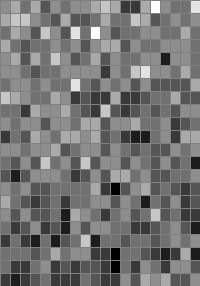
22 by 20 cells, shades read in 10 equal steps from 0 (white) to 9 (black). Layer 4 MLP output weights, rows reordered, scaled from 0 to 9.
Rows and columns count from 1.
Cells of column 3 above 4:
14
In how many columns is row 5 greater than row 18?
3
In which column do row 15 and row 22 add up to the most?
12
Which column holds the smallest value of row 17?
16
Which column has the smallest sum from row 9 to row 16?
10
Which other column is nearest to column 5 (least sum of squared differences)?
19
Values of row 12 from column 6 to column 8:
3 6 5
